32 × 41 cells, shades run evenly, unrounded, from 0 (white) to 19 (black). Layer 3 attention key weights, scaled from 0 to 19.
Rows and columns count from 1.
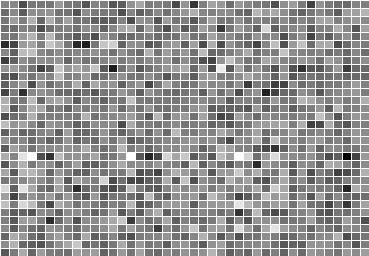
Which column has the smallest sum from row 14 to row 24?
3
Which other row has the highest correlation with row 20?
26
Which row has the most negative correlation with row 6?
9
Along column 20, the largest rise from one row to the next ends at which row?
23
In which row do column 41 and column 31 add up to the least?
20
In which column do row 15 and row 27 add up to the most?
25
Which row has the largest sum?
12
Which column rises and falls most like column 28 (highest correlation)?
27
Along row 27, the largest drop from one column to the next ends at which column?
29
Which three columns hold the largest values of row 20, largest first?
39, 17, 6
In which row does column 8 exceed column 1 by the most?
24
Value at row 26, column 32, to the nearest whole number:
7
